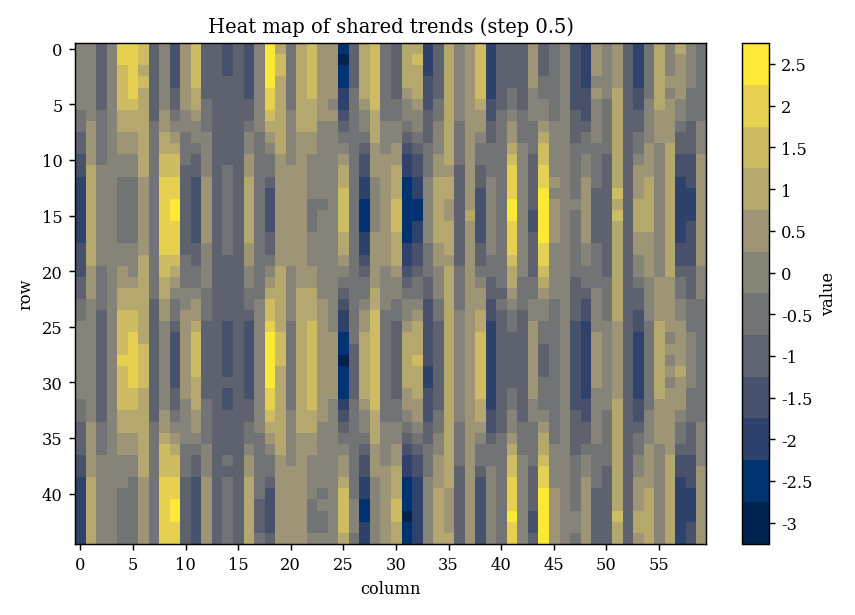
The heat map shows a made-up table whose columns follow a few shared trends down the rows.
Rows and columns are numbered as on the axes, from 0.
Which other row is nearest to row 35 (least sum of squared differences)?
8
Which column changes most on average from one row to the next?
25
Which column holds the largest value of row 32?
18
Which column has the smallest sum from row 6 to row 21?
31
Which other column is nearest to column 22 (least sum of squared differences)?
4
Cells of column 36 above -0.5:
17
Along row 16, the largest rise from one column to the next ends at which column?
44
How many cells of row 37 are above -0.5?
35
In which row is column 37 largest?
15
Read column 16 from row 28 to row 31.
-1.5 -1.5 -1.5 -1.5
